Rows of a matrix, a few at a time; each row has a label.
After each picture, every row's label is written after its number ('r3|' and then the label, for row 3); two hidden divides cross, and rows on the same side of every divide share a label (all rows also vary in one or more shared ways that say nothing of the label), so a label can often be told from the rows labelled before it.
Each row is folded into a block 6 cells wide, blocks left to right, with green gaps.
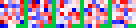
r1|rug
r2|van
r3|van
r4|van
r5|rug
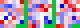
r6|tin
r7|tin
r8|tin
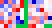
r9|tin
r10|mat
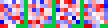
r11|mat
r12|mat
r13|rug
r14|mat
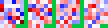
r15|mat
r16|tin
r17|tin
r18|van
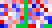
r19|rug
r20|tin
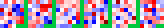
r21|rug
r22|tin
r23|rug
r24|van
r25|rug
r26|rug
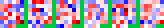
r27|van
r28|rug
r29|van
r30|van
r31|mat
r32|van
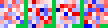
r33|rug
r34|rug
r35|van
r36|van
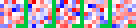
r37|rug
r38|rug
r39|tin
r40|tin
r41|van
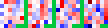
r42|rug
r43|mat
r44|van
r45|rug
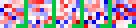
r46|van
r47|rug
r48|van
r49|van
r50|van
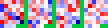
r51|rug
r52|van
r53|tin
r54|van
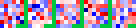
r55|rug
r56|tin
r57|rug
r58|van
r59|van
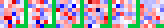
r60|rug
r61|rug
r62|tin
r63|rug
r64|tin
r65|mat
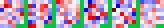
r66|van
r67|mat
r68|rug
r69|van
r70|tin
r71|mat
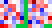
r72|mat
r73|rug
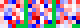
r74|mat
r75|rug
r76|rug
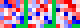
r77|tin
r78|tin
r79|rug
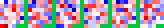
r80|mat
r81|tin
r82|van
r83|van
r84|mat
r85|van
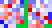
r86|van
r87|mat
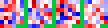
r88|van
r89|van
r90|tin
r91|mat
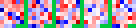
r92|rug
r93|van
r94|van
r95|tin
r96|van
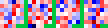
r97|mat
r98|rug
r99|tin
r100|mat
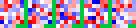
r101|van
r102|van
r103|mat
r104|mat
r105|van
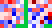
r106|rug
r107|rug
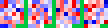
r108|van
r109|van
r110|van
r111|van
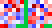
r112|tin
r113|van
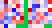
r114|rug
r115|tin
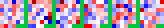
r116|mat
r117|rug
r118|van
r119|mat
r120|van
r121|tin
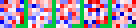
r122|van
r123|tin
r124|van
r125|rug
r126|tin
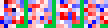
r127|rug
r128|van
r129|van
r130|van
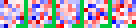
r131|rug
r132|tin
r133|mat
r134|tin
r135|van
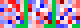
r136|rug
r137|mat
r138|rug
